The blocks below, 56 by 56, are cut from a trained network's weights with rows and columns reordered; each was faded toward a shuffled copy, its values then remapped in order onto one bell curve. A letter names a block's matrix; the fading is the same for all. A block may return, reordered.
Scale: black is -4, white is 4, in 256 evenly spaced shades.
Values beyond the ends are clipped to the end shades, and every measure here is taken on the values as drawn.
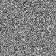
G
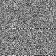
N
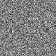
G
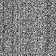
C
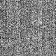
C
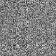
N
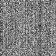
C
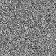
G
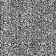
C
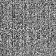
C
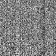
C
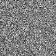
N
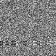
N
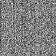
C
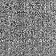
C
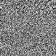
G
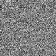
G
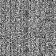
C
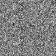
N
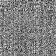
C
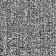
C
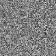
N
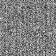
C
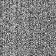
C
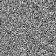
G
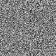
N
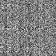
C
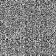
C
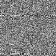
N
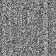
C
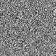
G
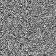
N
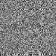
N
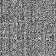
C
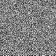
N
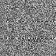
N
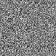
G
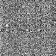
C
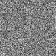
G
